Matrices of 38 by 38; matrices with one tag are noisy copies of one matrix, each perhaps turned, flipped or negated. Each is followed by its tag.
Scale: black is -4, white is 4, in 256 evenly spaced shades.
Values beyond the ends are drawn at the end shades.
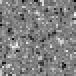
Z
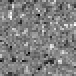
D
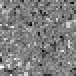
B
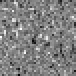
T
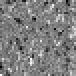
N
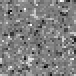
Z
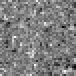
B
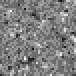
Z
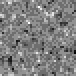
D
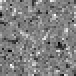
Z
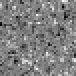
D
